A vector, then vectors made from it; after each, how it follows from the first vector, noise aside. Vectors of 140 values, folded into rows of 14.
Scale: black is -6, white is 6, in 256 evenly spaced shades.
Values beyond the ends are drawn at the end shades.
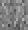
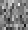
reversed, negated, scaled up.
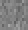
negated, shrunk.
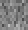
negated.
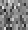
reversed, negated, scaled up.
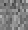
wrapped around.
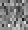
negated, scaled up.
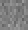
negated, shrunk.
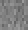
negated, shrunk.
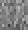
copied.
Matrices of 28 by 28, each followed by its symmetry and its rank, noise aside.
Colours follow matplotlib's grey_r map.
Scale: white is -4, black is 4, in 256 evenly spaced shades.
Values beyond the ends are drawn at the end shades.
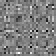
symmetric, rank two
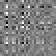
no symmetry, rank two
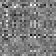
no symmetry, rank three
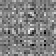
symmetric, rank three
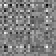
symmetric, rank one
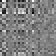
no symmetry, rank one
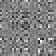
symmetric, rank three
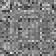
symmetric, rank three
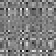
no symmetry, rank one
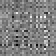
antisymmetric, rank two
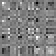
symmetric, rank two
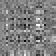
no symmetry, rank two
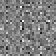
no symmetry, rank three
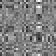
no symmetry, rank two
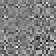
no symmetry, rank three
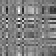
no symmetry, rank one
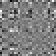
antisymmetric, rank two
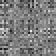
no symmetry, rank three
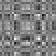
symmetric, rank one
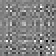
symmetric, rank two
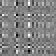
no symmetry, rank one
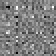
no symmetry, rank two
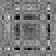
symmetric, rank one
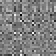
no symmetry, rank three
